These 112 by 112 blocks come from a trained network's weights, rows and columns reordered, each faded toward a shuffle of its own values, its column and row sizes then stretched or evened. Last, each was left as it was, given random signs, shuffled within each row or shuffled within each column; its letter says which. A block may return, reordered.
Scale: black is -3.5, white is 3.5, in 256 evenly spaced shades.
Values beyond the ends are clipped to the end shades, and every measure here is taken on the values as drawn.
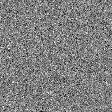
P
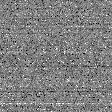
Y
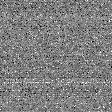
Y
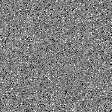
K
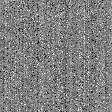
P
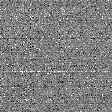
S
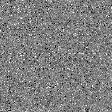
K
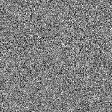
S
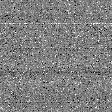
S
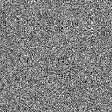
S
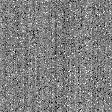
P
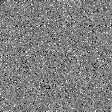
Y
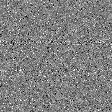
Y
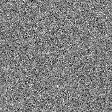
P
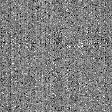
S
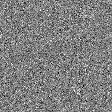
P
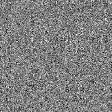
S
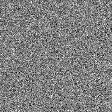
K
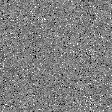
K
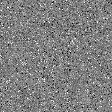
P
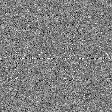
K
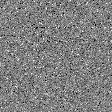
Y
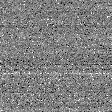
Y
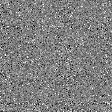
K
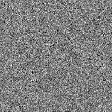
S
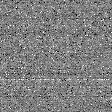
Y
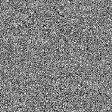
S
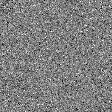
P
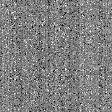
S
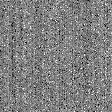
P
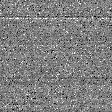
Y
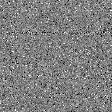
K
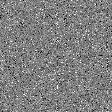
P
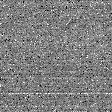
Y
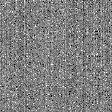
S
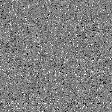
K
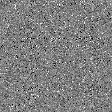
K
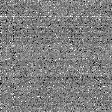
S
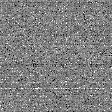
S
